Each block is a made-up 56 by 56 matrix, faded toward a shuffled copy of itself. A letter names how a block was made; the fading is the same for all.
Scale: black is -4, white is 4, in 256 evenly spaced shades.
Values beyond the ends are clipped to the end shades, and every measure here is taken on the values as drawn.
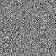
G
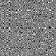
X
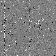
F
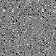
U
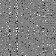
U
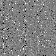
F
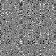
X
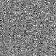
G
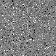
F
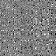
X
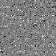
U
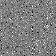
F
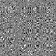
X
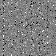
F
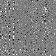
U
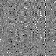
X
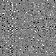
U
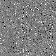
F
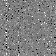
F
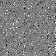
F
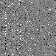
F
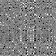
X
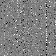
F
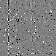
U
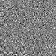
G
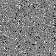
F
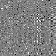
X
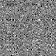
G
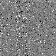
F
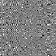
X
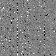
F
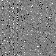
F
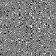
U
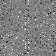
F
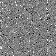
F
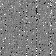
F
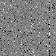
F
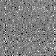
X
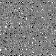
U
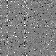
U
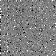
U
